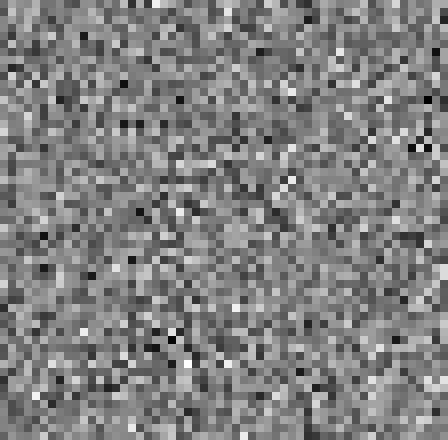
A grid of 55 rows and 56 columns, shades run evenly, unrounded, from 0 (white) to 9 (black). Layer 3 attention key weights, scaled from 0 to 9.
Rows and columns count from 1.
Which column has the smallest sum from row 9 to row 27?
4
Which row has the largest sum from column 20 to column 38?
23
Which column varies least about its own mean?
9
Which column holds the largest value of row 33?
17
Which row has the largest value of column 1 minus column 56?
48
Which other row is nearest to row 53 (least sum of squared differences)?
51
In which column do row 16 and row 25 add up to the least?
55
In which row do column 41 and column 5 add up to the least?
50
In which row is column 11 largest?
5
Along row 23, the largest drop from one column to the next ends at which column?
37
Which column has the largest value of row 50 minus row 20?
33
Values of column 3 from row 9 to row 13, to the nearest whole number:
7 5 6 3 5
